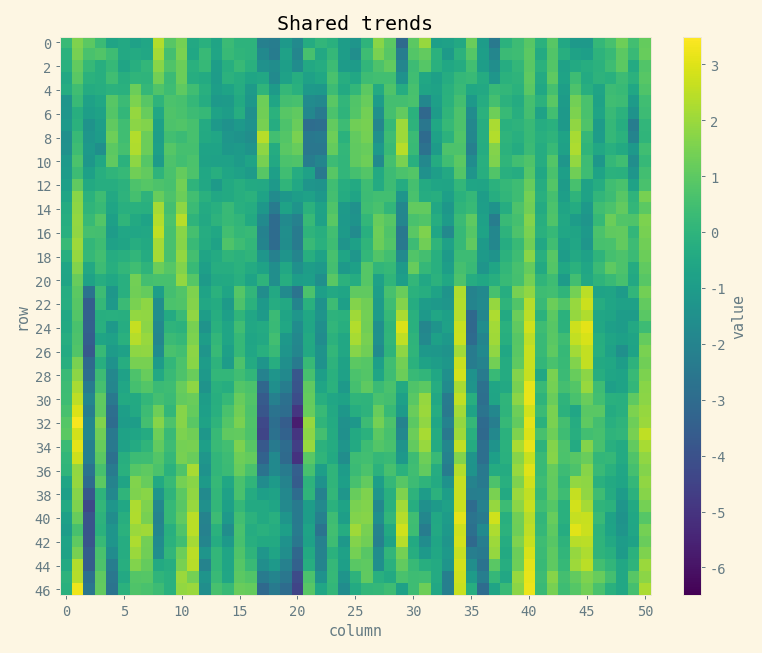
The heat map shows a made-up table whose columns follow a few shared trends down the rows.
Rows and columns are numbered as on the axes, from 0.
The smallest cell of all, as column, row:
20, 32
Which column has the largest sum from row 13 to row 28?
40
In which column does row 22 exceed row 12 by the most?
45
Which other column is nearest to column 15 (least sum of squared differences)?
3
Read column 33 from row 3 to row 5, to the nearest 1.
0 0 0
